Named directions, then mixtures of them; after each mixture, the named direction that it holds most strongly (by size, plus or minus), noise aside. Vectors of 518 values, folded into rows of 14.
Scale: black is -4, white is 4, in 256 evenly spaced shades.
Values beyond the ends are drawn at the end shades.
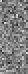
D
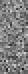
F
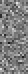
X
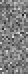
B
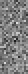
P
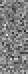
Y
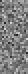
B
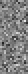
P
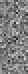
P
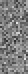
P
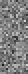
P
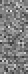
F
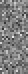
B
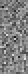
P
